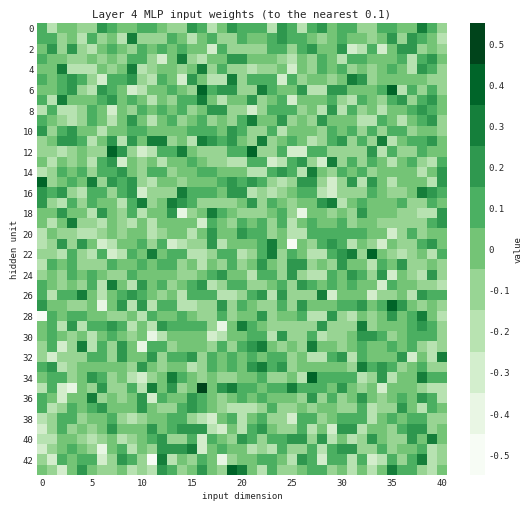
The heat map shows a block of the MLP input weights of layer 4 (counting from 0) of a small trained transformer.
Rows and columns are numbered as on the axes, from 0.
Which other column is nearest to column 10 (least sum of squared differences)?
36
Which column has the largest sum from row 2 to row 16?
16
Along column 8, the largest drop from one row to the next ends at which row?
13
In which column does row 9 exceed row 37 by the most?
21
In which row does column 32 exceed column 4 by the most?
29
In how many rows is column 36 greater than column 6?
19
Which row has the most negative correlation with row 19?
35
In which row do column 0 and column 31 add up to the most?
15
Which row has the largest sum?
11
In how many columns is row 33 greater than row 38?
18
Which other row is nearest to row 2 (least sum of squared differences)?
25
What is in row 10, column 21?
-0.1
